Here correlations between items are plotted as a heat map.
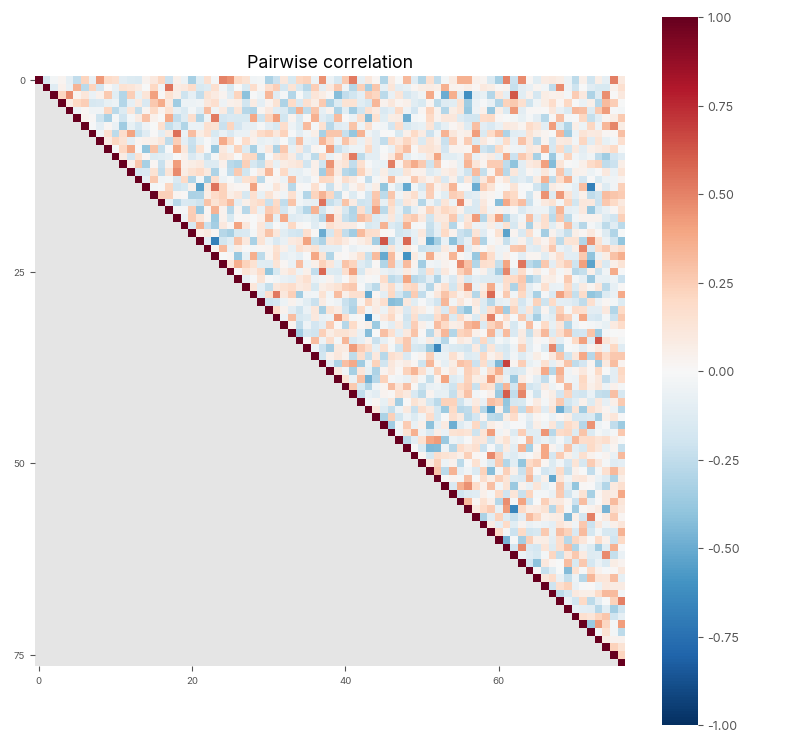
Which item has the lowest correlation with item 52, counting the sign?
35
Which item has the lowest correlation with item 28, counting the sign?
43
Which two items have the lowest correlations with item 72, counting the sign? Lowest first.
14, 24
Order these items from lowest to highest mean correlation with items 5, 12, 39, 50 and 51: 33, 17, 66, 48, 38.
48, 66, 33, 38, 17
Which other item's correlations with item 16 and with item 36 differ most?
37
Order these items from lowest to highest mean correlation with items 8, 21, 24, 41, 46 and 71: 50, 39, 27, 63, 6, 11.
50, 6, 39, 11, 27, 63
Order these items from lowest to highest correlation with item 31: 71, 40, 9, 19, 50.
9, 50, 19, 40, 71
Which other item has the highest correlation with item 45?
21
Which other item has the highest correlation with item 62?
2
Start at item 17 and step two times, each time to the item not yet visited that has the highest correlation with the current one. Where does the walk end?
68
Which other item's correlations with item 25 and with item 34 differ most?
73
